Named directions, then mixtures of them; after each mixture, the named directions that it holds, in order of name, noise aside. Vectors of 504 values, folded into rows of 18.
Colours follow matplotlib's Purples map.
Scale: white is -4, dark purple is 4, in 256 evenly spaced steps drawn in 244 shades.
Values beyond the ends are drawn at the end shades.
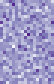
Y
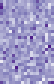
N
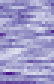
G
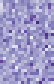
N, Y.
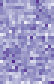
G, N.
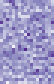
G, Y.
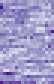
G, N.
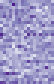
G, Y.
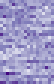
G, Y.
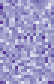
N, Y.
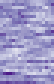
G.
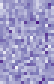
N.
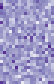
N, Y.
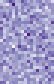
Y.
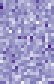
N.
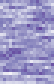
G.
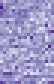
G, N.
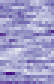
G.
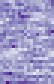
G, Y.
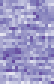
G, N.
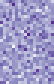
Y.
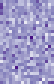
N.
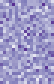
Y.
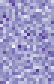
Y.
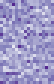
G, Y.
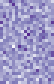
Y.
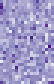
N.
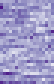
G, N.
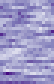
G.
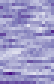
G.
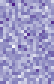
Y.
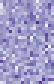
N.
